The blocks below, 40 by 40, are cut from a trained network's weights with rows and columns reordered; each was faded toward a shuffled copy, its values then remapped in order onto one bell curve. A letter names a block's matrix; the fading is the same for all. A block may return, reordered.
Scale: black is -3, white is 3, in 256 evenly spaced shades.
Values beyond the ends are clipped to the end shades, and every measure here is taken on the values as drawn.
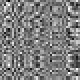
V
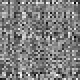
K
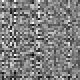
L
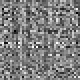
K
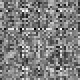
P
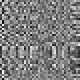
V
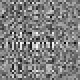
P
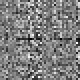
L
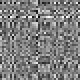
P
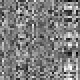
P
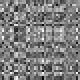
V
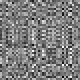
V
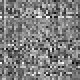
K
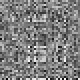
P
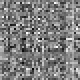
K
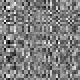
V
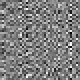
V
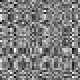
V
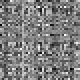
K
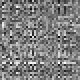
L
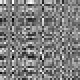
V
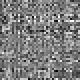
K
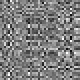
V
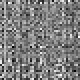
K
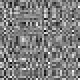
V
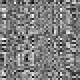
P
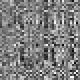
P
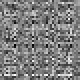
L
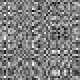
V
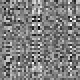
P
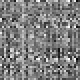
K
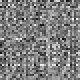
K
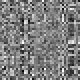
P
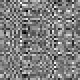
V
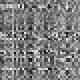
K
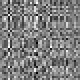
V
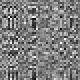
P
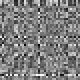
P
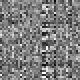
L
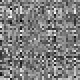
L
